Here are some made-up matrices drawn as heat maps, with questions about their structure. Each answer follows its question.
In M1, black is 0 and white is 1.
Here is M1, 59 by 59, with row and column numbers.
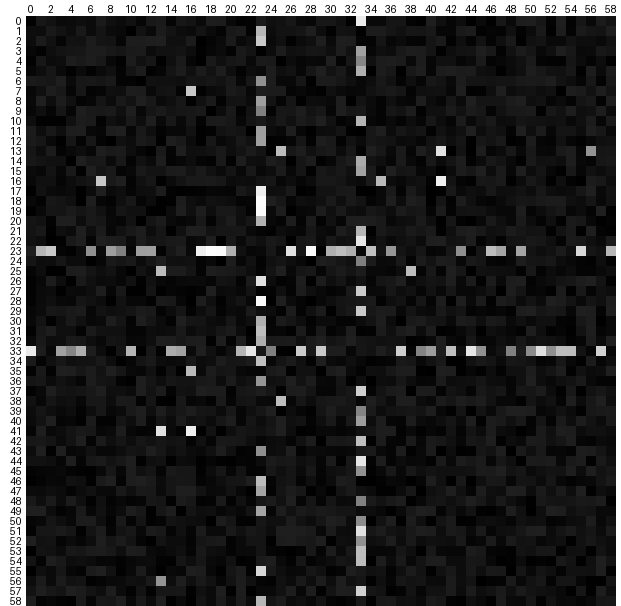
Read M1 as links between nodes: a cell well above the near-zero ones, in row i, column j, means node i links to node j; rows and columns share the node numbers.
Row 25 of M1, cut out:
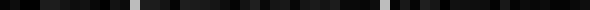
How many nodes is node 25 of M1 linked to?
2
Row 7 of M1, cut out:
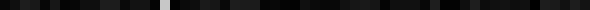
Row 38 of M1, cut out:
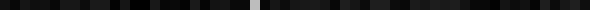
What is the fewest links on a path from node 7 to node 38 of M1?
5
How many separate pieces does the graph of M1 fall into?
3
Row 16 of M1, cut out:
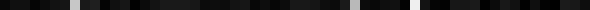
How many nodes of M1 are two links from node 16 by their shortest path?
1
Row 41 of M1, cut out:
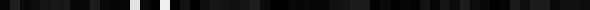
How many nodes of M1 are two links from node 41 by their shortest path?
4
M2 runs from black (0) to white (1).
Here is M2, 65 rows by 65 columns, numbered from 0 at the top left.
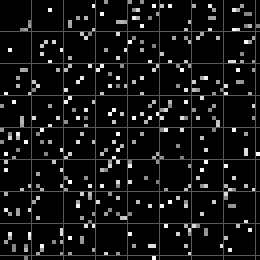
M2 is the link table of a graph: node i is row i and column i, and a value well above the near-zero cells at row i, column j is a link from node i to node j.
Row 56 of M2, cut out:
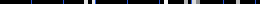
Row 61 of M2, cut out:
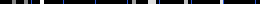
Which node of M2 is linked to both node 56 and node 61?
node 46
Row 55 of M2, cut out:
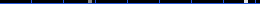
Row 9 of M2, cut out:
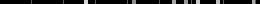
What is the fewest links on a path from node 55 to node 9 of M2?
3
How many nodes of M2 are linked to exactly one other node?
2
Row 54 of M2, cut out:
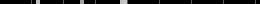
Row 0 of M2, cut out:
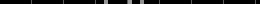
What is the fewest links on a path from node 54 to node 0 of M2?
4
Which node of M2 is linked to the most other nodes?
node 29
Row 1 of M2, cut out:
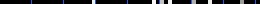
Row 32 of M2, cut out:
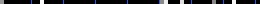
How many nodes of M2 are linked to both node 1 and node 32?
1
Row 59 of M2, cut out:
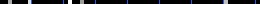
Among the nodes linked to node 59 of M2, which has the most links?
node 17
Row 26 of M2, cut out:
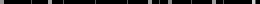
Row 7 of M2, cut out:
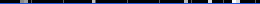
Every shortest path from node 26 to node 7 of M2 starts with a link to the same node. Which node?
node 53
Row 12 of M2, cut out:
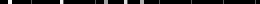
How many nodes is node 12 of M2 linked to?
5
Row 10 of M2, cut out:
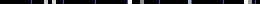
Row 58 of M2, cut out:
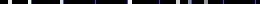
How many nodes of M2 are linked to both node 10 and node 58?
2
